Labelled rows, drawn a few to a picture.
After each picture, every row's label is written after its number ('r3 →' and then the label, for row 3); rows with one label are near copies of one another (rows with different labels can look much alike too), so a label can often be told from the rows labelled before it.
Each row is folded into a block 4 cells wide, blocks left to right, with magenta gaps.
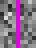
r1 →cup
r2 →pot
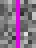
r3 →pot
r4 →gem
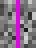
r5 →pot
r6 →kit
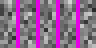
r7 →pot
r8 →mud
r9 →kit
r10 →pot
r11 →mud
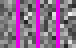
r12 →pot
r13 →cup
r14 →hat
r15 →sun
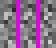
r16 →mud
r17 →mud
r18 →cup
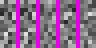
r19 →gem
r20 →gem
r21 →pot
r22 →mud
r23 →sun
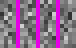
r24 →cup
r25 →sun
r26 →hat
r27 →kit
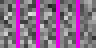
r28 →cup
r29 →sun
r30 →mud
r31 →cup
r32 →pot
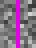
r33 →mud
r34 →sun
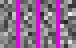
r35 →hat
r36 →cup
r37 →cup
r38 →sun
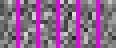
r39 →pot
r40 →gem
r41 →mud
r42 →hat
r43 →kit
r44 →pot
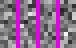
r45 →mud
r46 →sun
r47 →pot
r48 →gem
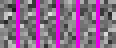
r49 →mud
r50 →sun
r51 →sun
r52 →pot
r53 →gem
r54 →gem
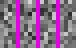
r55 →cup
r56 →pot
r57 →gem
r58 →hat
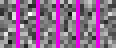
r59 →gem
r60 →sun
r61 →gem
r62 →hat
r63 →pot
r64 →sun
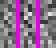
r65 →cup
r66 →cup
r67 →sun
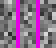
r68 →pot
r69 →cup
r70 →gem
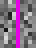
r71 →kit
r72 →cup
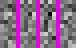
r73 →mud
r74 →hat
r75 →hat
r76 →mud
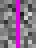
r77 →mud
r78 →cup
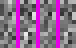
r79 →pot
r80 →gem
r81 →hat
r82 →gem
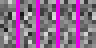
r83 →kit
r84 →cup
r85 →gem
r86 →gem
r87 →gem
